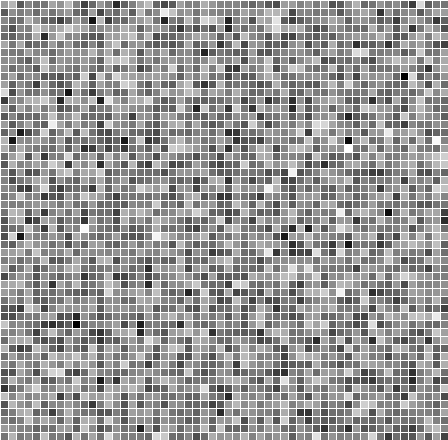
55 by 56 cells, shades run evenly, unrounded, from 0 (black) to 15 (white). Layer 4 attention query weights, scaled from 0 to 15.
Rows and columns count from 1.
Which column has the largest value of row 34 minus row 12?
9
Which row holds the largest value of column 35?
3
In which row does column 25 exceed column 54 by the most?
43
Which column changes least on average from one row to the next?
17
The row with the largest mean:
8
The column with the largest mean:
55
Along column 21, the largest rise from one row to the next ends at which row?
2
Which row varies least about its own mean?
26
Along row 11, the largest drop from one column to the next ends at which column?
25
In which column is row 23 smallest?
29
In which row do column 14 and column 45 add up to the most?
7
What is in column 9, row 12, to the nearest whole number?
1
